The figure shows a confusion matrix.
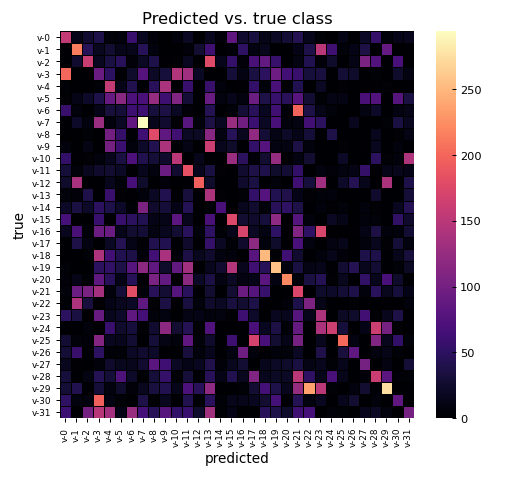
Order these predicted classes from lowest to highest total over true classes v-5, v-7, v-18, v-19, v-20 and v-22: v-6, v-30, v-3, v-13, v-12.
v-12, v-30, v-13, v-6, v-3
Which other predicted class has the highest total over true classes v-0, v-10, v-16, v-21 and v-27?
v-6
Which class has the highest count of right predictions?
v-7
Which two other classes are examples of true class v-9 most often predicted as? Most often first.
v-13, v-4
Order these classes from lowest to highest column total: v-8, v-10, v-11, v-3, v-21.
v-10, v-8, v-11, v-3, v-21
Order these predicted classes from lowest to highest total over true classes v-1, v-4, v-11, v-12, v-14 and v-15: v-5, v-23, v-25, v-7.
v-25, v-5, v-7, v-23
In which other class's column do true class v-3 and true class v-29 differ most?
v-22
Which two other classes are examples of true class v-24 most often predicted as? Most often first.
v-28, v-23
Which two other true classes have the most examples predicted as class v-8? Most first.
v-5, v-20
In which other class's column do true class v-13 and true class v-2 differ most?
v-27
